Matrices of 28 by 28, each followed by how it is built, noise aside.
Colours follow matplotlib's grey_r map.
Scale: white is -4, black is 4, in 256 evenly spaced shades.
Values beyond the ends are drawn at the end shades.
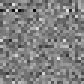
uneven rows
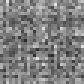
blocks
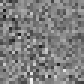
lower triangular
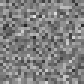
noise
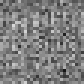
blocks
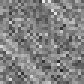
Toeplitz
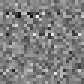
uneven rows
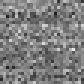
blocks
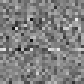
uneven rows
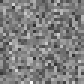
noise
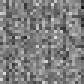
blocks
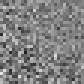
lower triangular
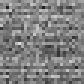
blocks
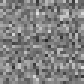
blocks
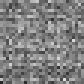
blocks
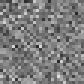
Toeplitz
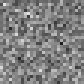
noise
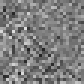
lower triangular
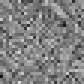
Toeplitz
